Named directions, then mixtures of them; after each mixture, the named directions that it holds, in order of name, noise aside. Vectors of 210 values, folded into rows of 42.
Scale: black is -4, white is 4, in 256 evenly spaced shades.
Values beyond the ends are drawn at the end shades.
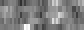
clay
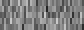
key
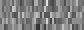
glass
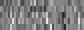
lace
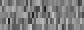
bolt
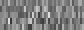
bolt, key.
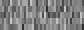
key.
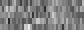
bolt, clay.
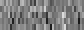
lace.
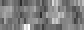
clay.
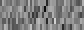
bolt, glass.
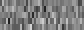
bolt.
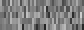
glass, key.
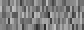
bolt, glass, key.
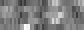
clay.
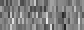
lace.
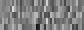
glass.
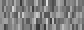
glass.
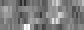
clay.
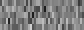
bolt.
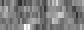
clay.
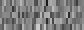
glass.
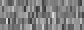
bolt.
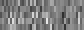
bolt, lace.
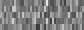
glass.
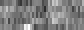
bolt, clay.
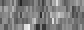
clay, glass.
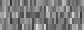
glass, key.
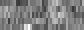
bolt, clay.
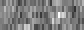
clay, glass, lace.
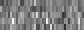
glass, lace.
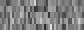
bolt, key, lace.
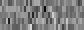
bolt.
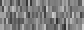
bolt, key.
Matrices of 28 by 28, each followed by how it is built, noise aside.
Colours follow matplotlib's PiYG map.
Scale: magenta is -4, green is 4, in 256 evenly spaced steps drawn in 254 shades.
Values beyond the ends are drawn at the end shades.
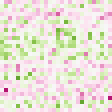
blocks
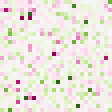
sparse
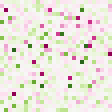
sparse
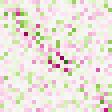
banded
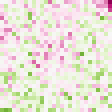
smooth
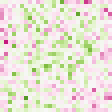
smooth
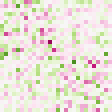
block diagonal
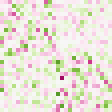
block diagonal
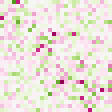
block diagonal
